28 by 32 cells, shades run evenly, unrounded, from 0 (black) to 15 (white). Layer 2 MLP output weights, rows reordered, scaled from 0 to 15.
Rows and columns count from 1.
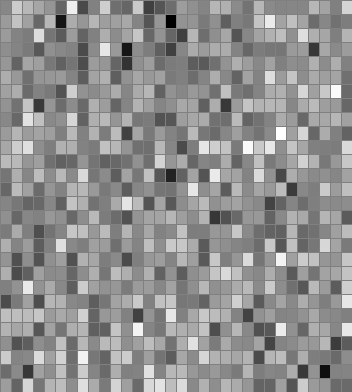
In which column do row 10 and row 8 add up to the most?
26
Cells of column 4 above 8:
15
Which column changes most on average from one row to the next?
12
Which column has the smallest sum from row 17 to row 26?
24
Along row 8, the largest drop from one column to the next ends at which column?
4
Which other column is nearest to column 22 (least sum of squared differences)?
5
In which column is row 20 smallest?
2
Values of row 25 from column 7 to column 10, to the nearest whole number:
6 11 8 11
